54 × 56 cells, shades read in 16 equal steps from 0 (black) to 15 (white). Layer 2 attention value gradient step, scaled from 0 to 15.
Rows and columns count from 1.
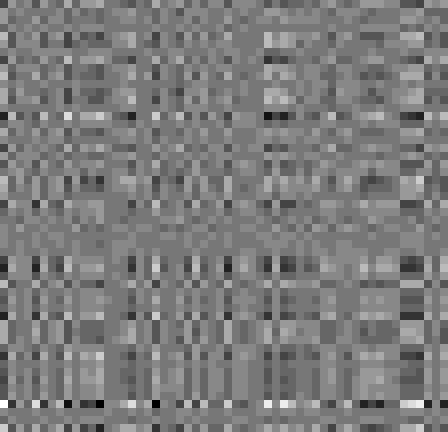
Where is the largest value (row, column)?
51, 1
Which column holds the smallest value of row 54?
13
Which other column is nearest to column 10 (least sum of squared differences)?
38
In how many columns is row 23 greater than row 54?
6
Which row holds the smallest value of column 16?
15
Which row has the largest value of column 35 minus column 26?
34
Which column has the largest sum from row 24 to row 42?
20
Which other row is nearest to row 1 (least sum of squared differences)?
48
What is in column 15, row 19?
6
